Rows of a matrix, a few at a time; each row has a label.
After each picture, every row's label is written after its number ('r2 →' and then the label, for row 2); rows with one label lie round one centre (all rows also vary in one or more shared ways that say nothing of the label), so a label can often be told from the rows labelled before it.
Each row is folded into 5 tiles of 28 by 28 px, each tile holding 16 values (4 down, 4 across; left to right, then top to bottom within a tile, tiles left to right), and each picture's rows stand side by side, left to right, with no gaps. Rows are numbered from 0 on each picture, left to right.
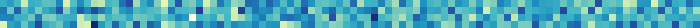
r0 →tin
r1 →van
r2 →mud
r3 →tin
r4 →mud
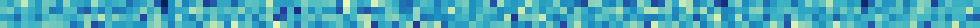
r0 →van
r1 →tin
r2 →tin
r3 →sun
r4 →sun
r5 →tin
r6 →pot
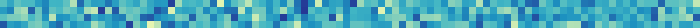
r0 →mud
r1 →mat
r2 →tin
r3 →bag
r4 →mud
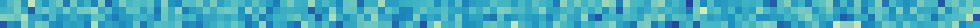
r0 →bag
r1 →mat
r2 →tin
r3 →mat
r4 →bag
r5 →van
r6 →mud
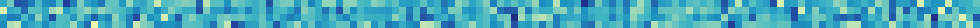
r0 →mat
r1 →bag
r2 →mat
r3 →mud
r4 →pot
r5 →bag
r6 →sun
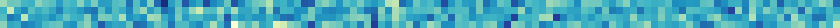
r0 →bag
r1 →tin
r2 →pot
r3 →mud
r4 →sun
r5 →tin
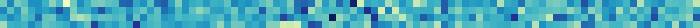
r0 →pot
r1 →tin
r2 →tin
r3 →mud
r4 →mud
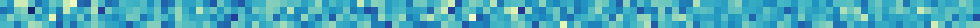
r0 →mud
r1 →mud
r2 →bag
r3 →sun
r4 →tin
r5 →bag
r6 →bag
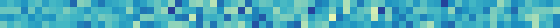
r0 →van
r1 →mud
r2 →van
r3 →pot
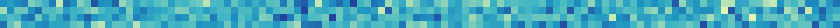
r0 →sun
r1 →mud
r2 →tin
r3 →van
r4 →sun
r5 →sun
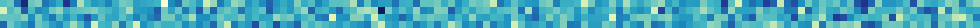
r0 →bag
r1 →mat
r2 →pot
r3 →mud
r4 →van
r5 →bag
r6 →tin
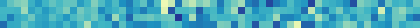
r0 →mat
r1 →sun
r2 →mat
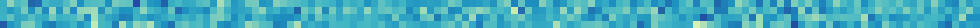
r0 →mat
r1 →pot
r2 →mat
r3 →van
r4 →van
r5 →tin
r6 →bag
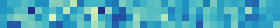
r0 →tin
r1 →bag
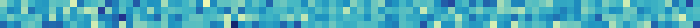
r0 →mat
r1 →van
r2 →bag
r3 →mat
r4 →sun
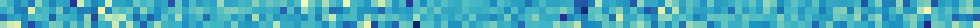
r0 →sun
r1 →mat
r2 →sun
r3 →van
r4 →tin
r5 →tin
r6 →pot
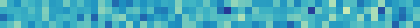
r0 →sun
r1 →tin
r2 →tin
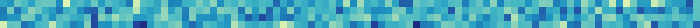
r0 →mud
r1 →mat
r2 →pot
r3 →tin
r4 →tin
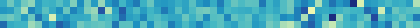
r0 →sun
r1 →tin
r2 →bag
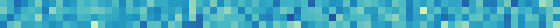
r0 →mat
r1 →mat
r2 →mat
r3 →van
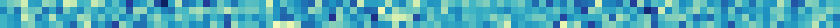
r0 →mat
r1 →tin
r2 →mud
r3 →sun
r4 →tin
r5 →pot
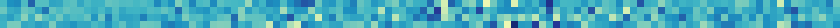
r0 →mat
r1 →sun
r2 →mat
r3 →mat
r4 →tin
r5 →bag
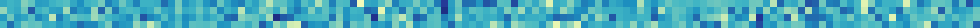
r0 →van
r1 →mud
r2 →sun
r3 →tin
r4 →mat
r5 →bag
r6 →sun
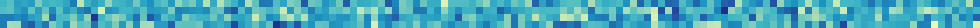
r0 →sun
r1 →pot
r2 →bag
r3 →sun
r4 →bag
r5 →tin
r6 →mat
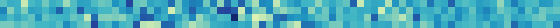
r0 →sun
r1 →mud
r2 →sun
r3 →pot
